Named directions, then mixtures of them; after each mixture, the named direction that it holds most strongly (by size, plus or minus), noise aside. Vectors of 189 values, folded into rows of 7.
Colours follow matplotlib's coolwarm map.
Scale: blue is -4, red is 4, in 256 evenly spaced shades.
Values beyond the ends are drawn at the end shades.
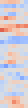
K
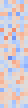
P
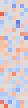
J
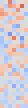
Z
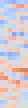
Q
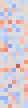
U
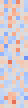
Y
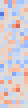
J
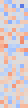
Z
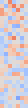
Z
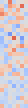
Z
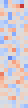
P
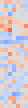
K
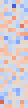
J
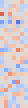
U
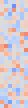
J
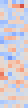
Q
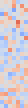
J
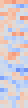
Q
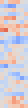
K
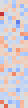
J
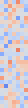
Y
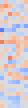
K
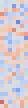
J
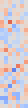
U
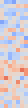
Q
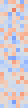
P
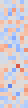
U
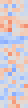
K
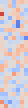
J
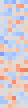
Q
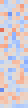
P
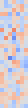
P
